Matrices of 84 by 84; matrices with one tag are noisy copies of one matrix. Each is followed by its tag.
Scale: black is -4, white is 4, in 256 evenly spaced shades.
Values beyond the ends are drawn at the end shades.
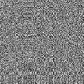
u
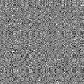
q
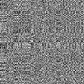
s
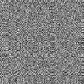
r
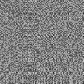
u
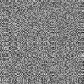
r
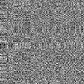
s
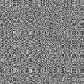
q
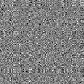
q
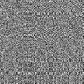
u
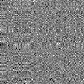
s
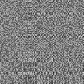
u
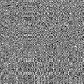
u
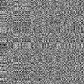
s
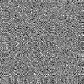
r
